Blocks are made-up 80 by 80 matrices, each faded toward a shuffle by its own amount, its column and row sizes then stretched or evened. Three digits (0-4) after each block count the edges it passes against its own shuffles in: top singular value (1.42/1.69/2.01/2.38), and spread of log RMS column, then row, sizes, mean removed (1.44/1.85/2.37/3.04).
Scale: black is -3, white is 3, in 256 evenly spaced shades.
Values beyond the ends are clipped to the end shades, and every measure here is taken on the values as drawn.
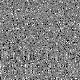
2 0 1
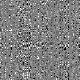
3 4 1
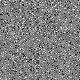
2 0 0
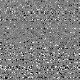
2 2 4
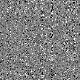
1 3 1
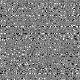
3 1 4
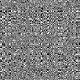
4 3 3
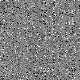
1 2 1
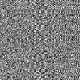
4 2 2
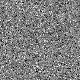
1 0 0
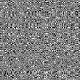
4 1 3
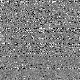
1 0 4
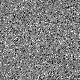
0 0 0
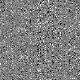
0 4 0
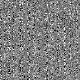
1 4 0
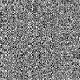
3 2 0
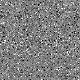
1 1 2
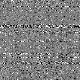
3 1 4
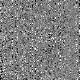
0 4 0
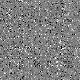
2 2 1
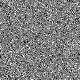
1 0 1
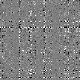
4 4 3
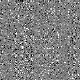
2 3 0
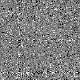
1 2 3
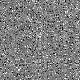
2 0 0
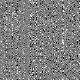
2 4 0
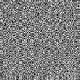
4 0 1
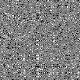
3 0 3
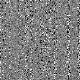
1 4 0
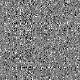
2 3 2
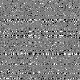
4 0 4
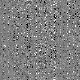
0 4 1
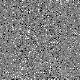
1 2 1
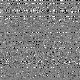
3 0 4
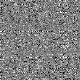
1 1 3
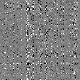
3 4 2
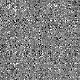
2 2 2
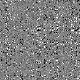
2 3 2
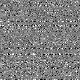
2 0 4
